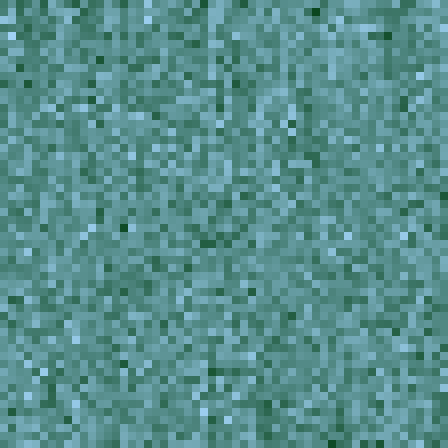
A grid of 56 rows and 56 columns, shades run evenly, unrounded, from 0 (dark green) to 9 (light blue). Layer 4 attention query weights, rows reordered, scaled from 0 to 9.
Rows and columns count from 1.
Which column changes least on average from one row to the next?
36
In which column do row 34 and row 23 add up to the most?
7
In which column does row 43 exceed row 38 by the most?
10
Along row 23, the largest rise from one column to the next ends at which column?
39
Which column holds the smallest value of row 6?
25
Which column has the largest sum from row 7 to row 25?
27
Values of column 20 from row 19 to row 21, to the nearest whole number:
8 4 6
